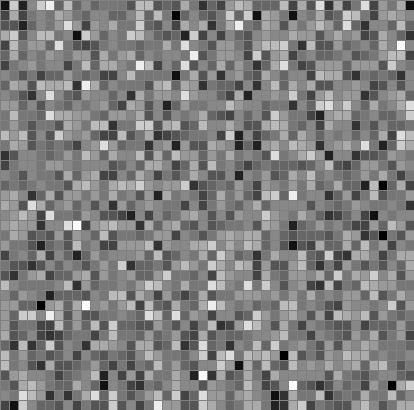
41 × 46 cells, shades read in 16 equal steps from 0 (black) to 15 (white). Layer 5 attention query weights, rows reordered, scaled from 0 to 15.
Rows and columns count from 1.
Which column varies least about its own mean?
14
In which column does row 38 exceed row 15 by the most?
23
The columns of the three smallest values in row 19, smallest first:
43, 41, 22
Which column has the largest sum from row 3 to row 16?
31
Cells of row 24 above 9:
6
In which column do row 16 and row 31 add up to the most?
10
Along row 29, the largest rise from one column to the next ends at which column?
37
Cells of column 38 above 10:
2
